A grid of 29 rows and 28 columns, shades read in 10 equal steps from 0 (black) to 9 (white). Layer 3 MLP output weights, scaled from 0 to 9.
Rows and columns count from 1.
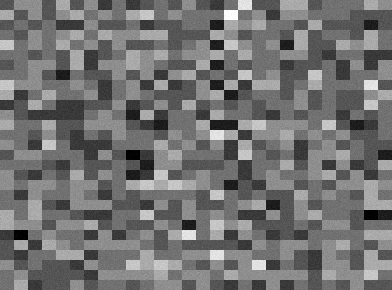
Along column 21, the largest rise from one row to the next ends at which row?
6
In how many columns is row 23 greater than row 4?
9
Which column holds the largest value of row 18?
12
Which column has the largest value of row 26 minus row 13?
16
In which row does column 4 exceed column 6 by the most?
15
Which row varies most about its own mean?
13
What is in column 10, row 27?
7
